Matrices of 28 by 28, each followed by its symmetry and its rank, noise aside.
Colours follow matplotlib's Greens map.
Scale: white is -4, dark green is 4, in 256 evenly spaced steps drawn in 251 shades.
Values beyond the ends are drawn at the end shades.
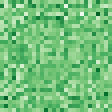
no symmetry, rank four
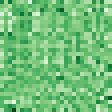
no symmetry, rank five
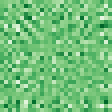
antisymmetric, rank four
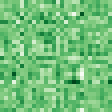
antisymmetric, rank four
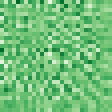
antisymmetric, rank four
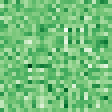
antisymmetric, rank six
